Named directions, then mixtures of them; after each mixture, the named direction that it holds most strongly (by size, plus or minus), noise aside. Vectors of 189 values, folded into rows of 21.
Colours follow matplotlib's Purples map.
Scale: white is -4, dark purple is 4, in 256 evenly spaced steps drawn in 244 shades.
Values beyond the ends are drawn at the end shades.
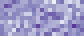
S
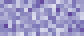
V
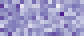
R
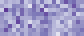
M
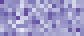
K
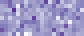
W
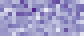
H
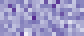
W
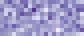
H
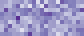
M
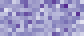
H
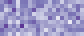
W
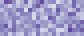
V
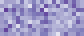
M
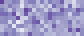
K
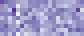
W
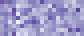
K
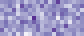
W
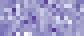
W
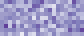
V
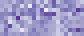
M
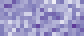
S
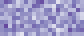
V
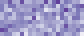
H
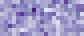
H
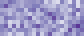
S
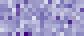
W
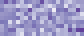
V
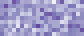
S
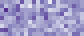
R
